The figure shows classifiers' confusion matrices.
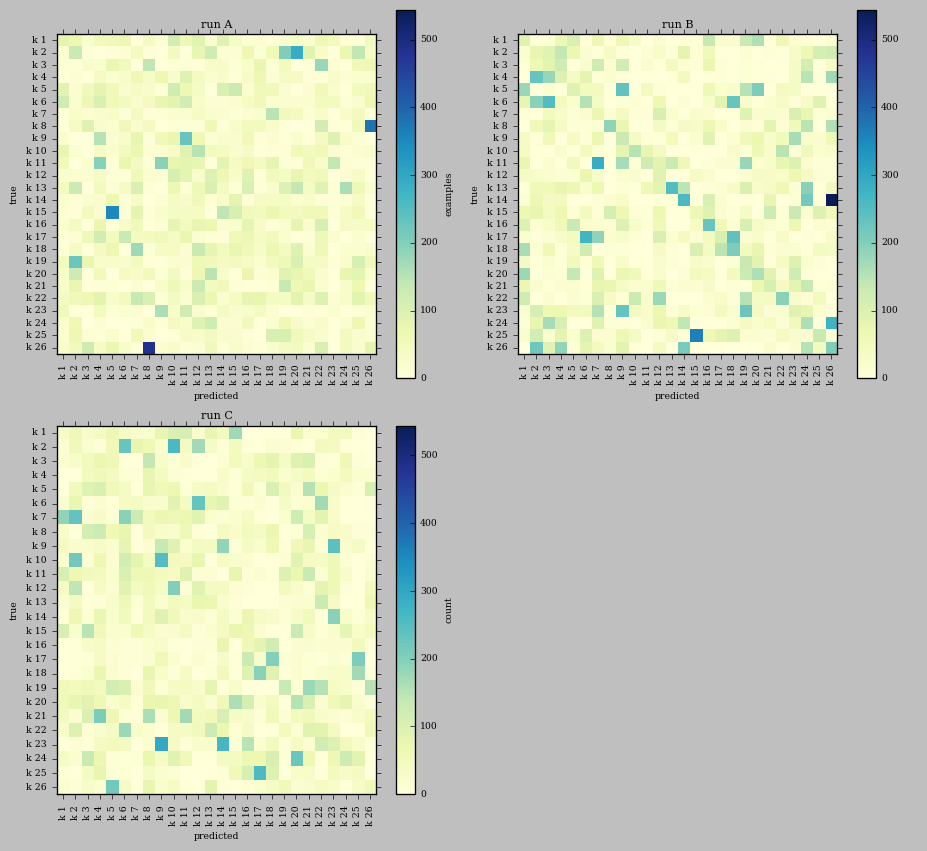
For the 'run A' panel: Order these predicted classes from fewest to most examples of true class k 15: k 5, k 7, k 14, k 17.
k 17, k 7, k 14, k 5
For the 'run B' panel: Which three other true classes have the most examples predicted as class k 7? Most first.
k 11, k 17, k 23
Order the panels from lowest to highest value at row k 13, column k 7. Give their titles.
run C, run B, run A
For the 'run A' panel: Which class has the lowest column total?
k 23
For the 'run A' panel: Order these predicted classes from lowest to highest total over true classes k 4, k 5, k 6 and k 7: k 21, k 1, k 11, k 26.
k 21, k 26, k 1, k 11
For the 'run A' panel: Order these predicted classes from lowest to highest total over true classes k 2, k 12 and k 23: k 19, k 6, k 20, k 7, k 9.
k 6, k 7, k 9, k 19, k 20
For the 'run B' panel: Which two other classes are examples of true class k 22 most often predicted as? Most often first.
k 12, k 19
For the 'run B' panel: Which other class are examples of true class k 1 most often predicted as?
k 20
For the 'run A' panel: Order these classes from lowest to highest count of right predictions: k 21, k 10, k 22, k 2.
k 10, k 21, k 22, k 2
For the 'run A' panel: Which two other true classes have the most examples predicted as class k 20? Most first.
k 2, k 13
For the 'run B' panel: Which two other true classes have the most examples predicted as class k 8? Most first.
k 15, k 21
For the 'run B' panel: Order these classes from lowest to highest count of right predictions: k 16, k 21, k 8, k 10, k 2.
k 2, k 21, k 10, k 8, k 16
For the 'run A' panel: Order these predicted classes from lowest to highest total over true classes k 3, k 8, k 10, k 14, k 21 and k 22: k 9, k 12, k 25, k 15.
k 9, k 15, k 25, k 12
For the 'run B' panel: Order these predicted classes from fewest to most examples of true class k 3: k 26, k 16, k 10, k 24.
k 10, k 26, k 16, k 24
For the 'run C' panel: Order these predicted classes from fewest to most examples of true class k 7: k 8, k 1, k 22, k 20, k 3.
k 3, k 8, k 22, k 20, k 1
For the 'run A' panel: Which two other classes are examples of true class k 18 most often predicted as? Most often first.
k 7, k 12
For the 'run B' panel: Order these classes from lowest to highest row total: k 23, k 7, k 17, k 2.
k 7, k 2, k 17, k 23
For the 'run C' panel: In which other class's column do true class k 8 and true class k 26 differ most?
k 5
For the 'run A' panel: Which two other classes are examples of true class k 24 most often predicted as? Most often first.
k 13, k 12
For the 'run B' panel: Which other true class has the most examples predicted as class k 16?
k 1
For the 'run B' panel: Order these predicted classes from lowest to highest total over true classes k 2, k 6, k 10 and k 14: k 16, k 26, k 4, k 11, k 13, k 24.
k 13, k 11, k 16, k 4, k 24, k 26
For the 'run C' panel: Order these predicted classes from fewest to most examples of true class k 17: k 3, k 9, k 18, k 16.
k 3, k 9, k 16, k 18
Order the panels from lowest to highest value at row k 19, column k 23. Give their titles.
run A, run C, run B
